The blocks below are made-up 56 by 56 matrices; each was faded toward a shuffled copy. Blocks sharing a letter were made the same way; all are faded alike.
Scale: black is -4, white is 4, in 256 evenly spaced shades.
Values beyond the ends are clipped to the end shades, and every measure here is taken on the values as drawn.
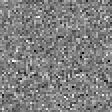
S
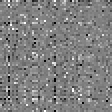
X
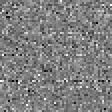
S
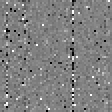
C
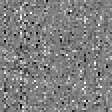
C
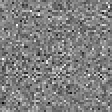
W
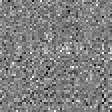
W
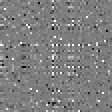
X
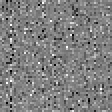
C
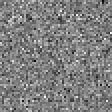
S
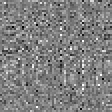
W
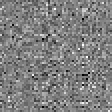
W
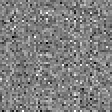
W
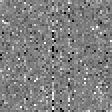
C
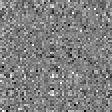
W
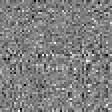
W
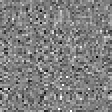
W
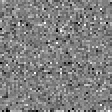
S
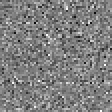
S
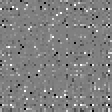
X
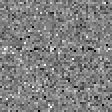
S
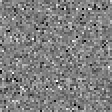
S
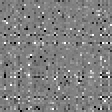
X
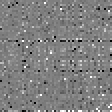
X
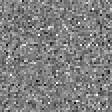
S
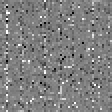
C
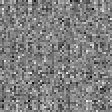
W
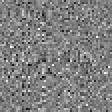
W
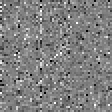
C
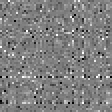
X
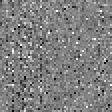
C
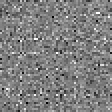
W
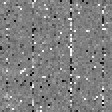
C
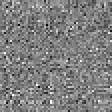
W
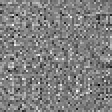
W
